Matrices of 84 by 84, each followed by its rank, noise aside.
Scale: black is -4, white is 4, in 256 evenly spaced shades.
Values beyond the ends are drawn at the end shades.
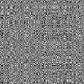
six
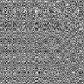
six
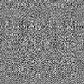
eight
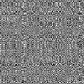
six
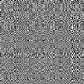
four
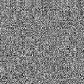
twelve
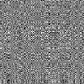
six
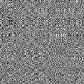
eight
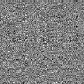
twelve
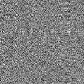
twelve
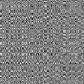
four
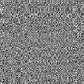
eight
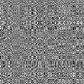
four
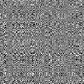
six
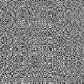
six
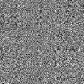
twelve
